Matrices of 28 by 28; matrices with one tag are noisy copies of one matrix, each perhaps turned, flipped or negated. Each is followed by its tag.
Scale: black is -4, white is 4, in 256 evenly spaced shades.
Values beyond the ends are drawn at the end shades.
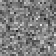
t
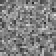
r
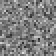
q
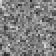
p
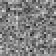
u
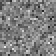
p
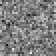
t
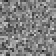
q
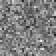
u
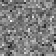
p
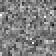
r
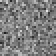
u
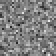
q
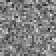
q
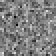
r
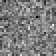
u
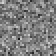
r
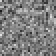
u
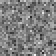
t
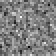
t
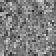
r
